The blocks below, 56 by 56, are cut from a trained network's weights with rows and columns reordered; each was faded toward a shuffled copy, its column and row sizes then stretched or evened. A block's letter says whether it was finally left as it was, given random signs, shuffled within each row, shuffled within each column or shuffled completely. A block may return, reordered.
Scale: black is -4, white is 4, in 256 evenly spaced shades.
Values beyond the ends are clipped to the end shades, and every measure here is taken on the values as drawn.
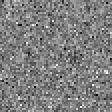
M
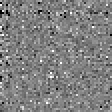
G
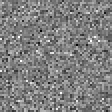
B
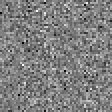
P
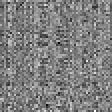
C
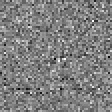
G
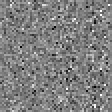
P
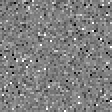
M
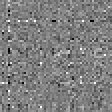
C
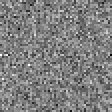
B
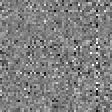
C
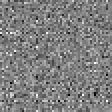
C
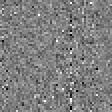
P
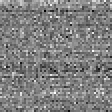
C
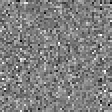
P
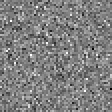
M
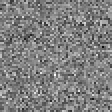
B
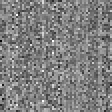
P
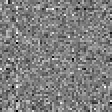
G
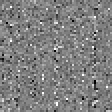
P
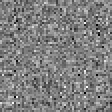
C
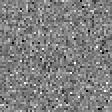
M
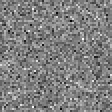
M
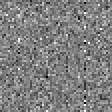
P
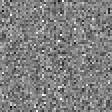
P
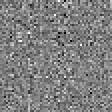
C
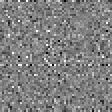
C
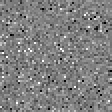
M
